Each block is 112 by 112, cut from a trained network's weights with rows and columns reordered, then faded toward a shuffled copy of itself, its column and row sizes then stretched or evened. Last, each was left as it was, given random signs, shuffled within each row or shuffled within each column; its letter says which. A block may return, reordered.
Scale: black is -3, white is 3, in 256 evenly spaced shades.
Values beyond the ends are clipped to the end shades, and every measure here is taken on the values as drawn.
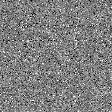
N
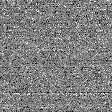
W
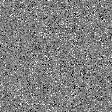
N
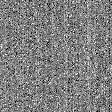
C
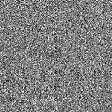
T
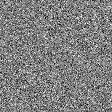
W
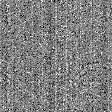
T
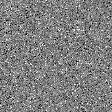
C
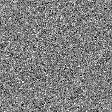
C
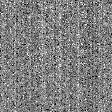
T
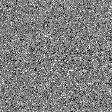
N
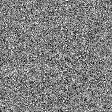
C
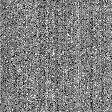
C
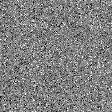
N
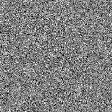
T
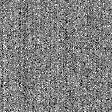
T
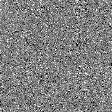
N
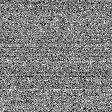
W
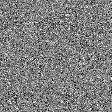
N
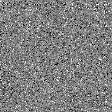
N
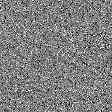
N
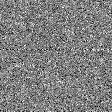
W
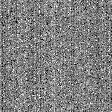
C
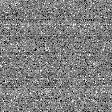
T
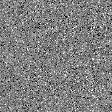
N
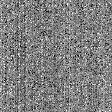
T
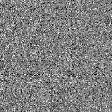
T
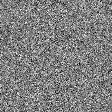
C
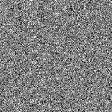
T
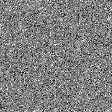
N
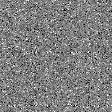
N
